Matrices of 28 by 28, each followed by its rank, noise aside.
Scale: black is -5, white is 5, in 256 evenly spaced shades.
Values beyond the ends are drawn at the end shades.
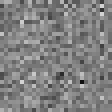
six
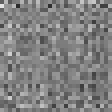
four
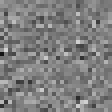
six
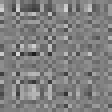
two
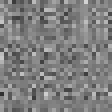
four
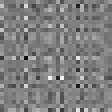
two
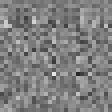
four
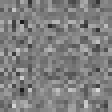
four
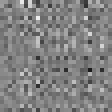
four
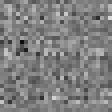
six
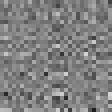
four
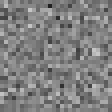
six
